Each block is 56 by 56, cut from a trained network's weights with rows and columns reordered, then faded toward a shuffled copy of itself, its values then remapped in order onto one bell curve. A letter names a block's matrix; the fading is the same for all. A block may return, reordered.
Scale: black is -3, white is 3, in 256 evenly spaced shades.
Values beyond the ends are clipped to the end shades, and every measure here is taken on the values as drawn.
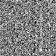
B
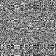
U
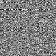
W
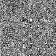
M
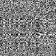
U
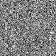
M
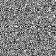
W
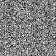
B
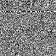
W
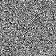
M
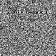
W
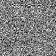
M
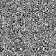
M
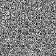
M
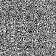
B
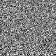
W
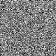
W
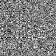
W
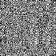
B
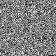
B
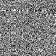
W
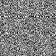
W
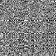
U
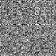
U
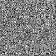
B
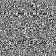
W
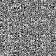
B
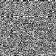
U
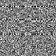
U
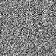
W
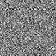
W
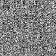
B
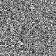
M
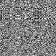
W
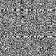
U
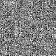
B
